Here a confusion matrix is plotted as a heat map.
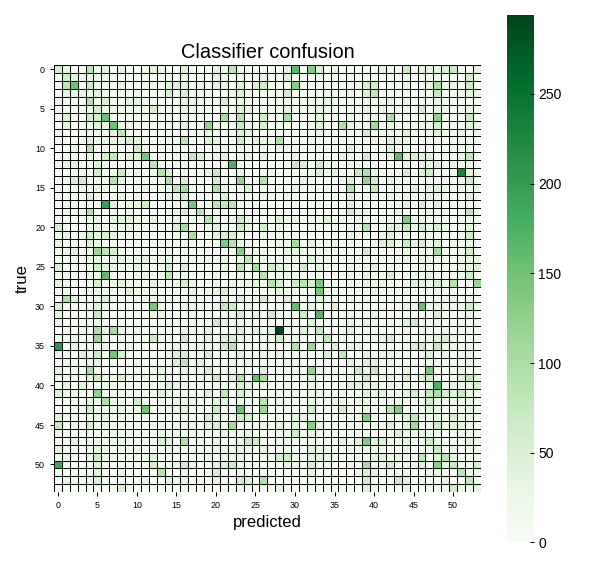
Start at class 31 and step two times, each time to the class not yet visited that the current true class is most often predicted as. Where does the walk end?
28
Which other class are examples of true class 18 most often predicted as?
4
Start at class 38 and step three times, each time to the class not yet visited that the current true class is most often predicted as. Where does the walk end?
25
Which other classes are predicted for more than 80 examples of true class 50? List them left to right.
0, 39, 48
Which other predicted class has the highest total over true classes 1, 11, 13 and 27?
51
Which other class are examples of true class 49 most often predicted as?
46
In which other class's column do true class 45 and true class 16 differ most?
32
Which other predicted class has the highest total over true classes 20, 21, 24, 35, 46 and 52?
0
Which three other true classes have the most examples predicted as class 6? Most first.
17, 26, 42
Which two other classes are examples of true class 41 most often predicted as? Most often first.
5, 48
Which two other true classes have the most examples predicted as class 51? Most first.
13, 41
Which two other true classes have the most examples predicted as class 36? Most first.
7, 43
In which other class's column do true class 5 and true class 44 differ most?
39
